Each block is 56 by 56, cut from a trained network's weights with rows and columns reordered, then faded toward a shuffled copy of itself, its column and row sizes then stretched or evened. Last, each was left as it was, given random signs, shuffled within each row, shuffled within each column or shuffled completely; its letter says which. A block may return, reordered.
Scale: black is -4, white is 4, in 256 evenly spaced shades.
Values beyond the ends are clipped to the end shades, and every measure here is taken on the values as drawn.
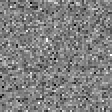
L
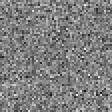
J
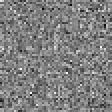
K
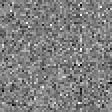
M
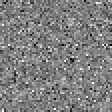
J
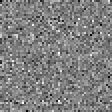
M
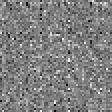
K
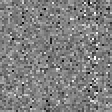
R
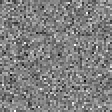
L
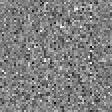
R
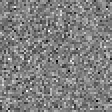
L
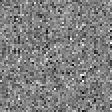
R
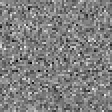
J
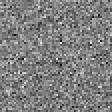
M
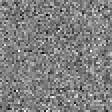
J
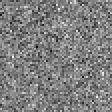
L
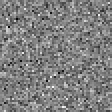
L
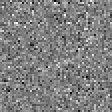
M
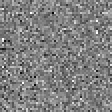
M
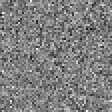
R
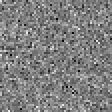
L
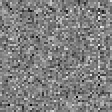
K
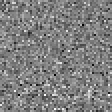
J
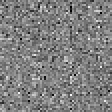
K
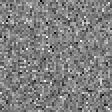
L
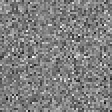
K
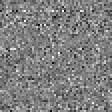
J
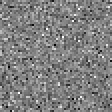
L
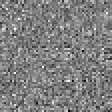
K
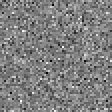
L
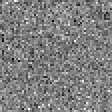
L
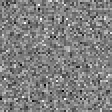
J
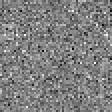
J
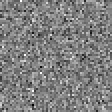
R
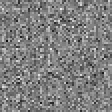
K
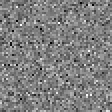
J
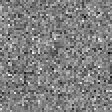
M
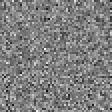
K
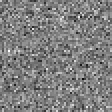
J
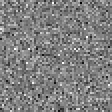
J
